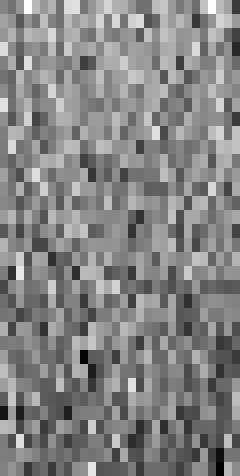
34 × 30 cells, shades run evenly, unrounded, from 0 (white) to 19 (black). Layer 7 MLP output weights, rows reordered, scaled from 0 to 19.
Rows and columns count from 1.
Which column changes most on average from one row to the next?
11
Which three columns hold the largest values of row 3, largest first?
30, 18, 29
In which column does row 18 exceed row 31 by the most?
5
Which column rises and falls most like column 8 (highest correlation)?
1
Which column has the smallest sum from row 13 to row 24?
22
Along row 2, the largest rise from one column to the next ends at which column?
19
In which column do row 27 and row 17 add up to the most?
12
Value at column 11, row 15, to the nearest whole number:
10
